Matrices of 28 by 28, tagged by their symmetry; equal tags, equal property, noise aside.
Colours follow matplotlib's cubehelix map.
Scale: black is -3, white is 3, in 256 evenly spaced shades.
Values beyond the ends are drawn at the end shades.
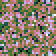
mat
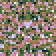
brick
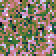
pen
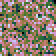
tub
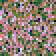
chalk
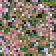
tub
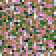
pen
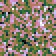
mat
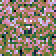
brick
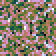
chalk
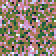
pen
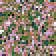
pen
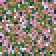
pen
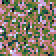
pen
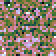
brick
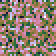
brick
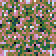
brick
